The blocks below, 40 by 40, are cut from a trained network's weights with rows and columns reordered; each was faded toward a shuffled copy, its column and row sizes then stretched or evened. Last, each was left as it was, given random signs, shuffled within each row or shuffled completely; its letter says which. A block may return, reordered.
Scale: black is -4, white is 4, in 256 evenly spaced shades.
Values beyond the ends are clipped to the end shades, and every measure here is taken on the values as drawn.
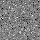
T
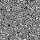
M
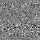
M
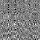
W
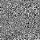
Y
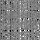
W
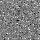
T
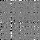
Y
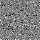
M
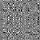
W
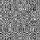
W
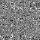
Y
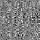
W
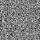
Y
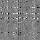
W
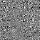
Y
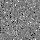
T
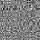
W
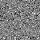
M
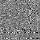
Y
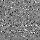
M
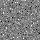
T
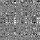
W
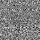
M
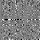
W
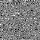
M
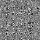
Y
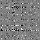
Y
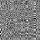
W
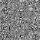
Y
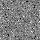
T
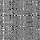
W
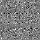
Y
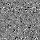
M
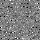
M
